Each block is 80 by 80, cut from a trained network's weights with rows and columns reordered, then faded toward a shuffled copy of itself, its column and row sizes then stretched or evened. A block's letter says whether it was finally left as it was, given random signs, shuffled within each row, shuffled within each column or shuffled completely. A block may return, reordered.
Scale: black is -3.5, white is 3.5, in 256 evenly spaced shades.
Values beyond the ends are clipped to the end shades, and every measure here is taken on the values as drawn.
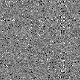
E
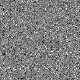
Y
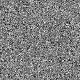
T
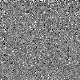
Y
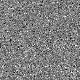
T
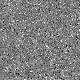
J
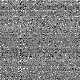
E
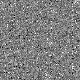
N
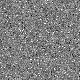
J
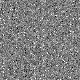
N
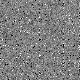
Y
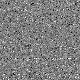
T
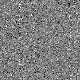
N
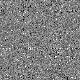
Y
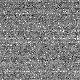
E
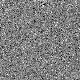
N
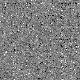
Y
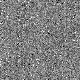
N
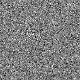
Y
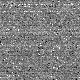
T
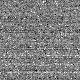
T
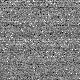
T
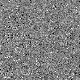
Y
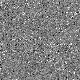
T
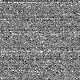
T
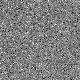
J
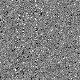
N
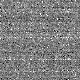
E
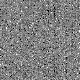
N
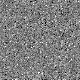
Y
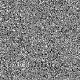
E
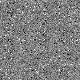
Y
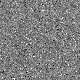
J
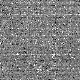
E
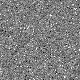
J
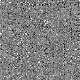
E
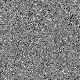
T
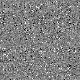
Y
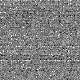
E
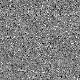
Y
